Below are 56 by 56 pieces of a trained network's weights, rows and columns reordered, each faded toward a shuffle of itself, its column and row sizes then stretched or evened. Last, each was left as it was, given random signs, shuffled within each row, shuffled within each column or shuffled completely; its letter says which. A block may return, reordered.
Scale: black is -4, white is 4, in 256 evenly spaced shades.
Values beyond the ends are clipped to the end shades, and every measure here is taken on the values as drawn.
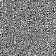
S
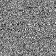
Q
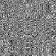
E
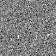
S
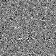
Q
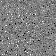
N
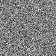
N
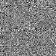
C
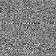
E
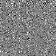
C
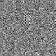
E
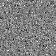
Q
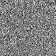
Q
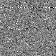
Q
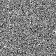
N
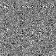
C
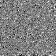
Q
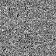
S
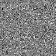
C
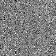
S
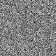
C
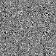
C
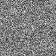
S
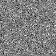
Q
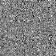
C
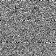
Q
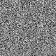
Q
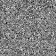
Q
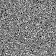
N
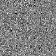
C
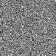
S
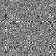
E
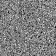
N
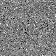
N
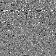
Q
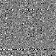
C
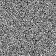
N
